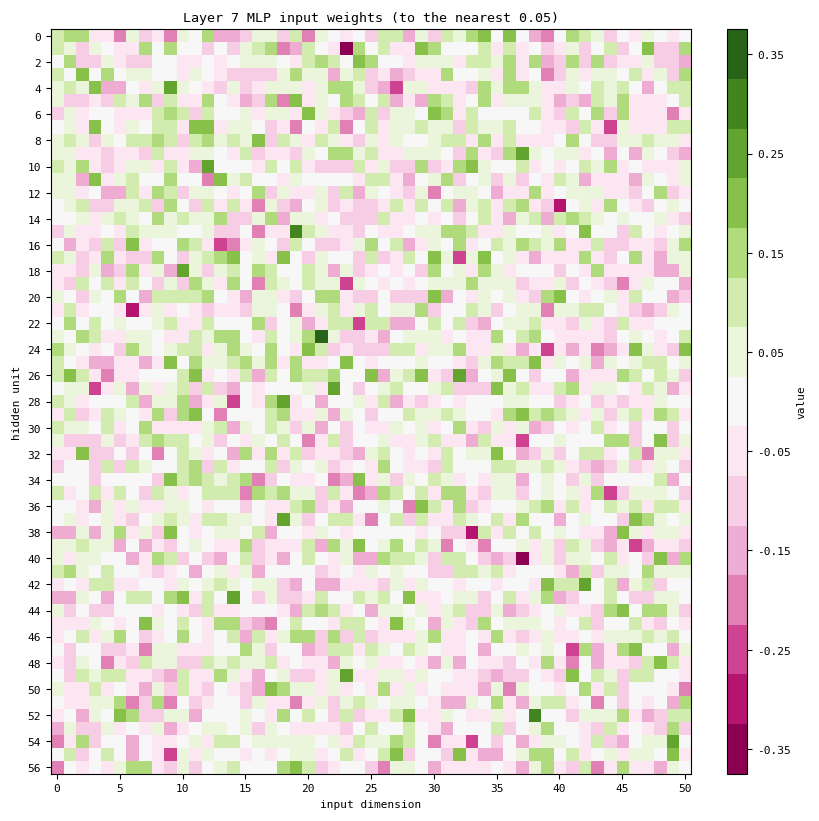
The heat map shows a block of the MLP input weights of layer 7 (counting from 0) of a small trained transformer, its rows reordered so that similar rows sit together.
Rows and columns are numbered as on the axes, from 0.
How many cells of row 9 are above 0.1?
5
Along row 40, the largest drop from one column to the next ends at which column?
49
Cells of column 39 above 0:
21
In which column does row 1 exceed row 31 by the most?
20
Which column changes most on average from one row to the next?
37
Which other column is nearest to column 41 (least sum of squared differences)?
43
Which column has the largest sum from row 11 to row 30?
17
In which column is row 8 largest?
16
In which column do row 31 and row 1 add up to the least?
23
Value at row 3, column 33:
0
